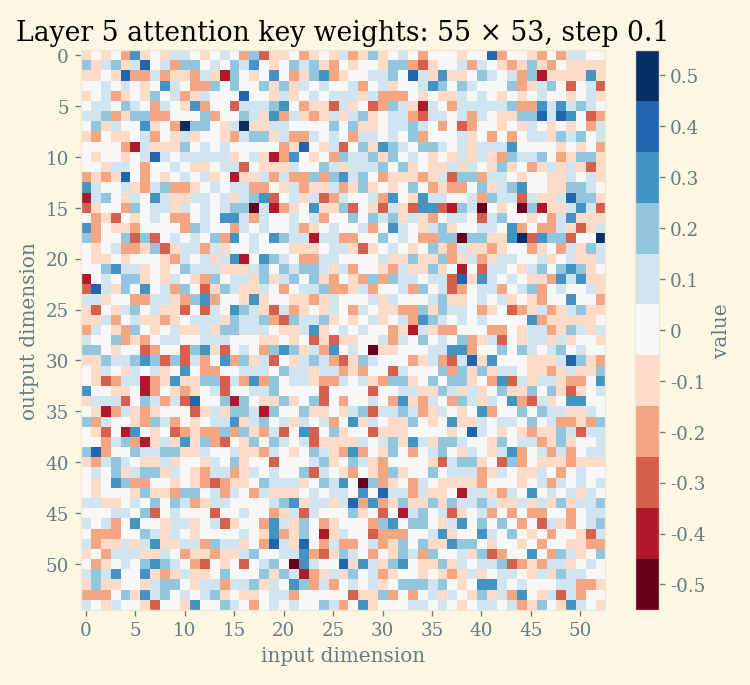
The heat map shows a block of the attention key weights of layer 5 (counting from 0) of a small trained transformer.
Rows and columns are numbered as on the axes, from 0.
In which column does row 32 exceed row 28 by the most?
42
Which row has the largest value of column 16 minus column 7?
7
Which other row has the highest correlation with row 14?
15
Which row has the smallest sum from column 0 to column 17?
37
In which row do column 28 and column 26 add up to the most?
50
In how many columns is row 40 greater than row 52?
18
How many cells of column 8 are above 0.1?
6
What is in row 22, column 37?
-0.3
